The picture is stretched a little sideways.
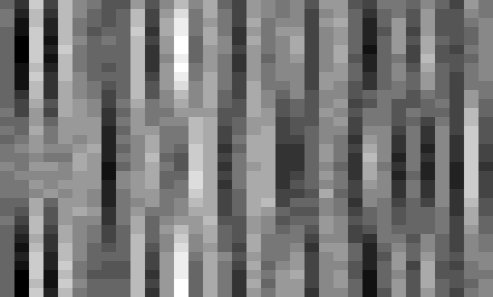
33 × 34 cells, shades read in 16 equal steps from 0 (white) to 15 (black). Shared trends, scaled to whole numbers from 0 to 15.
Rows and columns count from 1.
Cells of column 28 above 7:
21
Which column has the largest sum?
2
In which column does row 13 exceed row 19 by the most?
4
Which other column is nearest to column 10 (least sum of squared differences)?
5
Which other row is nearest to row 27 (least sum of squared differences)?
10
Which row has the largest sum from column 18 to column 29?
19
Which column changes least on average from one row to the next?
15
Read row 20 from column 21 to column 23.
11 9 6
